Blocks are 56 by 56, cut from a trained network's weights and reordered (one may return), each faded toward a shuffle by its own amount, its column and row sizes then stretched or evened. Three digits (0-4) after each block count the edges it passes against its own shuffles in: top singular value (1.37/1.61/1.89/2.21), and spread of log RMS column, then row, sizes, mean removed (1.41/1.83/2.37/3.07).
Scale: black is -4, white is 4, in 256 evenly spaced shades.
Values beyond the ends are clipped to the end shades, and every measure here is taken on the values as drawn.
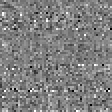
1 1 3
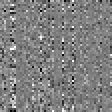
3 4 1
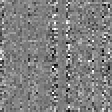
0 4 0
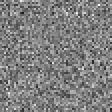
2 1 1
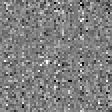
1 3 2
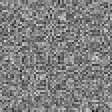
4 1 0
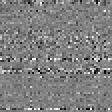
2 1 4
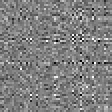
4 3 2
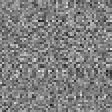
4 0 2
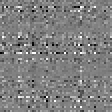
2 2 4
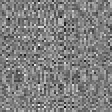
4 3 0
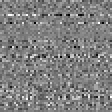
3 0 4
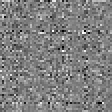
2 3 3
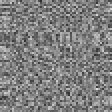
4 1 0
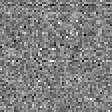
3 0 1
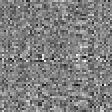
3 1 3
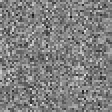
2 2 0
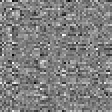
4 2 3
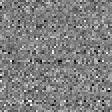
2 1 3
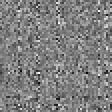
0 4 2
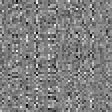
4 4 0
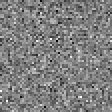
1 1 1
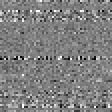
3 0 4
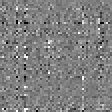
3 2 3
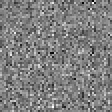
1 3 1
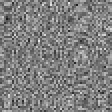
4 1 0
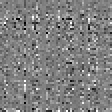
0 4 3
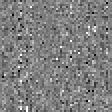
0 3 0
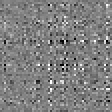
4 3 3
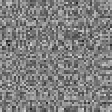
4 0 2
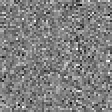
2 2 0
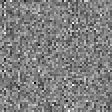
2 2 1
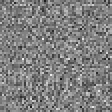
3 0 0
